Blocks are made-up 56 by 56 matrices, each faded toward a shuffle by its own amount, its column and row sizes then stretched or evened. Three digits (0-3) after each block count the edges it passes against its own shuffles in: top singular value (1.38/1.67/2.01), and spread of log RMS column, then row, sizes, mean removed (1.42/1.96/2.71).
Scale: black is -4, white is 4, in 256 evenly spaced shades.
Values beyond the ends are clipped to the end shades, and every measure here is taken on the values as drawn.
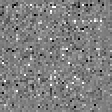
0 1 1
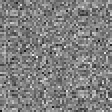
3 0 0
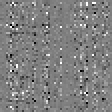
0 3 1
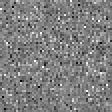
2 0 0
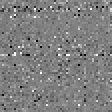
1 1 2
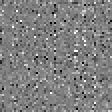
2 2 0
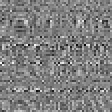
3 0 3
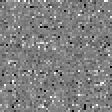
0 0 2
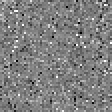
0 1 0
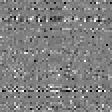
3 0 3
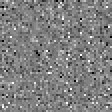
0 1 1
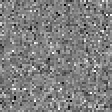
0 1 1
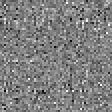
1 1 1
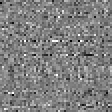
2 0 2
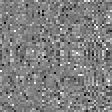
3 1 0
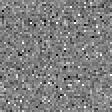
0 0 1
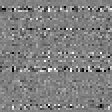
2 1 3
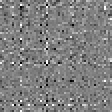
3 2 2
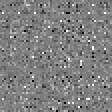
0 1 2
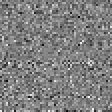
2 0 2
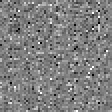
2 2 0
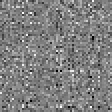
2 2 1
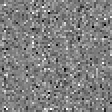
0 2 0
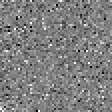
0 0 1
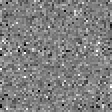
0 1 1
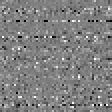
2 1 3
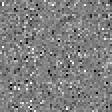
0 1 1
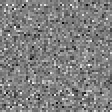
0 0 1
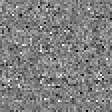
0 0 1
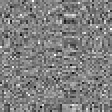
3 0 1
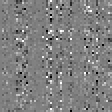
3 3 1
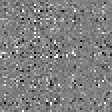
2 2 2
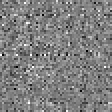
2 1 2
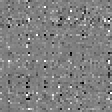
0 2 2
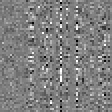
3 3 1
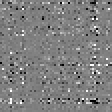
1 2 3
